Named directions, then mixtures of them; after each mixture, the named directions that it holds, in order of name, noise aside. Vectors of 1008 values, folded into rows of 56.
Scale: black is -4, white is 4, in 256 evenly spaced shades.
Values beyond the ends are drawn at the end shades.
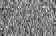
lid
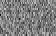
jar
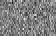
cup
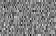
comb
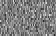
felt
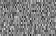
comb.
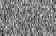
felt, jar, lid.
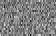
comb.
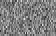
comb, cup, jar.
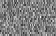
comb, felt, jar.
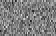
comb, cup, jar.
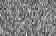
jar.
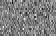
cup.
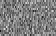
comb, jar, lid.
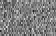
comb, cup, lid.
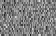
comb, felt, lid.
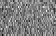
lid.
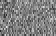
comb, cup, lid.
